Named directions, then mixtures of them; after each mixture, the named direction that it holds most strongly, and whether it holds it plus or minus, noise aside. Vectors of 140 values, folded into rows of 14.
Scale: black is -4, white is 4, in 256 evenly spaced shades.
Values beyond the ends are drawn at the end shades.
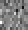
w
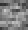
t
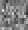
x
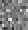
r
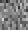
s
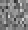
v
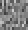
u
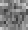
t, minus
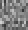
u, plus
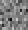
r, minus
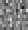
w, plus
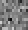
r, minus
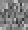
v, minus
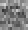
t, minus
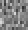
u, plus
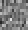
u, minus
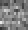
t, plus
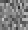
s, plus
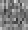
t, minus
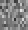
v, plus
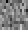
s, plus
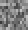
v, plus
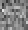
x, plus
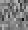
v, minus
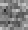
t, minus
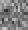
s, minus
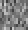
u, minus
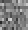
r, plus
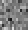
r, minus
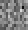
v, plus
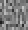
u, minus
